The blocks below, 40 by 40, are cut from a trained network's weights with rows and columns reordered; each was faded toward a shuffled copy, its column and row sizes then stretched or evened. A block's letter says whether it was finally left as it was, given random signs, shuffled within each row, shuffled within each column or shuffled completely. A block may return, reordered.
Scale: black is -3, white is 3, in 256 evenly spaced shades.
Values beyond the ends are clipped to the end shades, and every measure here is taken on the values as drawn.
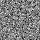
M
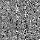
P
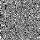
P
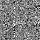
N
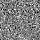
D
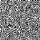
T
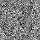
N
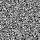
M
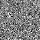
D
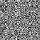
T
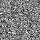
D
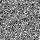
M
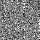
P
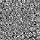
T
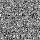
D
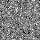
M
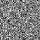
T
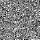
N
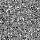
D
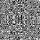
T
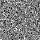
P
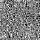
T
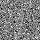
M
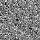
P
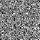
N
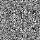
N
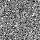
M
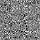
T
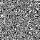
N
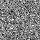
M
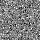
M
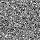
M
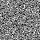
M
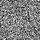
M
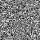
P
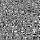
T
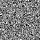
D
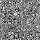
N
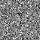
N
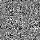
N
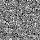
M
